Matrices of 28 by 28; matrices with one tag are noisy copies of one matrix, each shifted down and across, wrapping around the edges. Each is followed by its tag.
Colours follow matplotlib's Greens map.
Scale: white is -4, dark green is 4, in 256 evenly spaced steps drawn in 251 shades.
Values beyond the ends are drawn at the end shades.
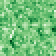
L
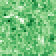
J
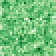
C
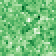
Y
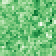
Y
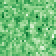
L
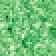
L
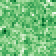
C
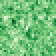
L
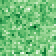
C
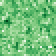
C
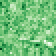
J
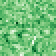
L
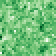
Y
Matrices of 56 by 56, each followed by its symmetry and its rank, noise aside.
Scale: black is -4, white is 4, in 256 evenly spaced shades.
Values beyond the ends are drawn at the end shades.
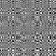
antisymmetric, rank two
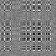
symmetric, rank one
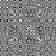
symmetric, rank three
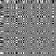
antisymmetric, rank two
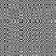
symmetric, rank three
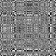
antisymmetric, rank two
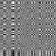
no symmetry, rank one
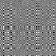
no symmetry, rank one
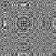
symmetric, rank three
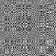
symmetric, rank three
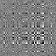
symmetric, rank one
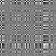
symmetric, rank one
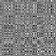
no symmetry, rank three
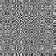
no symmetry, rank three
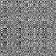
no symmetry, rank three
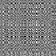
antisymmetric, rank two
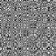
symmetric, rank three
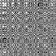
symmetric, rank three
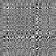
symmetric, rank two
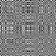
antisymmetric, rank two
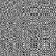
no symmetry, rank three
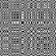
symmetric, rank two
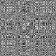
symmetric, rank three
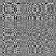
no symmetry, rank three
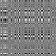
no symmetry, rank one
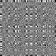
symmetric, rank two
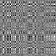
no symmetry, rank one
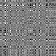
symmetric, rank two
